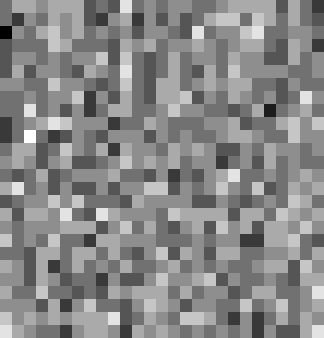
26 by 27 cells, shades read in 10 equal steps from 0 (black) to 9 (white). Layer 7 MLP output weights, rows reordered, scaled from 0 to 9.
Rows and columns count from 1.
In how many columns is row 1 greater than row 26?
12
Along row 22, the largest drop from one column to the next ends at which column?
19
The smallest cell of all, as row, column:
3, 1
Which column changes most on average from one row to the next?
9
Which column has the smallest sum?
8
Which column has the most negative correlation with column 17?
20
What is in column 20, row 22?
5
